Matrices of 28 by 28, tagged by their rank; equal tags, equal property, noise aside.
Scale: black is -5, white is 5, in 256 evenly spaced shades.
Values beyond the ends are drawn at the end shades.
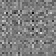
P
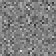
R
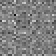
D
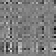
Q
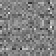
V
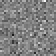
R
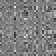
D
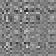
D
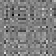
D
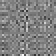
D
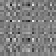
Q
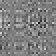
D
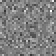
V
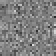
V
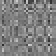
Q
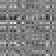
Q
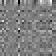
Q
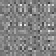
D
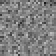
R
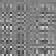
Q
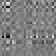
Q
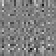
D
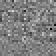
V
